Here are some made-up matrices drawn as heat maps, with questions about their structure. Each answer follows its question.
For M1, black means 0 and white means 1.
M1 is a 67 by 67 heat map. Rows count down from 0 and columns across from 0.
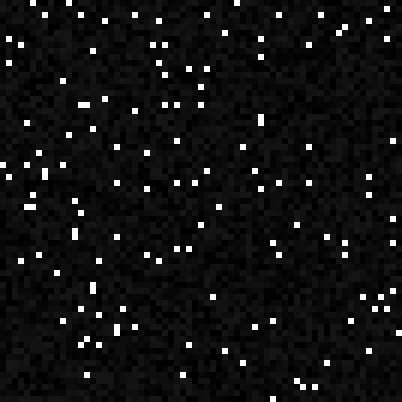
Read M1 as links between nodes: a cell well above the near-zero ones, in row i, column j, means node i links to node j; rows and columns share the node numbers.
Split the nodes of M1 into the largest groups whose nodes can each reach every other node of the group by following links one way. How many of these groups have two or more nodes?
1
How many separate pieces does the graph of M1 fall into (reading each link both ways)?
3
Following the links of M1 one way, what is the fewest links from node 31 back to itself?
4
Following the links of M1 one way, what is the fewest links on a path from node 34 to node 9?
7
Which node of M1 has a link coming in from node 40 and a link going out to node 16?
node 57
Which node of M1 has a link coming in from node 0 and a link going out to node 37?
node 5
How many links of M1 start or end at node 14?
4
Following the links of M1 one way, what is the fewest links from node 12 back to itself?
4
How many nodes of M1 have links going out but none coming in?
11
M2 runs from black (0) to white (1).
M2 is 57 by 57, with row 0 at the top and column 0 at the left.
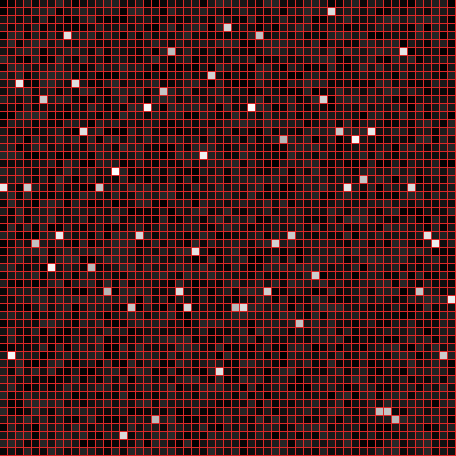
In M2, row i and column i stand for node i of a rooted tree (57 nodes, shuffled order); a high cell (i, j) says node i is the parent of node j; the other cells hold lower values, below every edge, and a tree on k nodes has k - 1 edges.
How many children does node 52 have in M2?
2
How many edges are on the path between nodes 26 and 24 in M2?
9
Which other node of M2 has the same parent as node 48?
47
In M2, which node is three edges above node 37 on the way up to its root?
23
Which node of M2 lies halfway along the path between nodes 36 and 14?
6
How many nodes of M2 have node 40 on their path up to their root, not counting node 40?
2
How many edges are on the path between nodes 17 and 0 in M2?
4
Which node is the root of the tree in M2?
38
